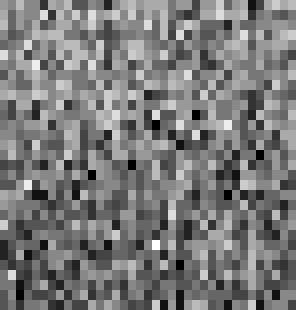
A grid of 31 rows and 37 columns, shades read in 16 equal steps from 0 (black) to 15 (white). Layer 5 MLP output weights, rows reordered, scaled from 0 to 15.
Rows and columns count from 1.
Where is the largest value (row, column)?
25, 20
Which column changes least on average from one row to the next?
16
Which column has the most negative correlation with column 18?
32
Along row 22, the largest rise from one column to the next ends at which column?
22
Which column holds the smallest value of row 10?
19
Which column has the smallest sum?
33
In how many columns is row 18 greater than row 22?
20
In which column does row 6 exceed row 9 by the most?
17
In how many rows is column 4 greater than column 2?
12
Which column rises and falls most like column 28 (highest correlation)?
30
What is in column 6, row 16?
7
